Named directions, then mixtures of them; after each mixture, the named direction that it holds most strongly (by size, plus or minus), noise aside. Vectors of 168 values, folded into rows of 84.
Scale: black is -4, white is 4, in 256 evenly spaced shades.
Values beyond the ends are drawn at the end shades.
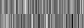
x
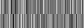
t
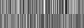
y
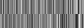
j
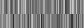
t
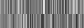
y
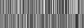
y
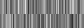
x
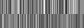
y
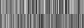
y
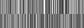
y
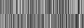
j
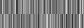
x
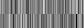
t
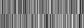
x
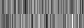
x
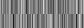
t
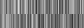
x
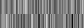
x
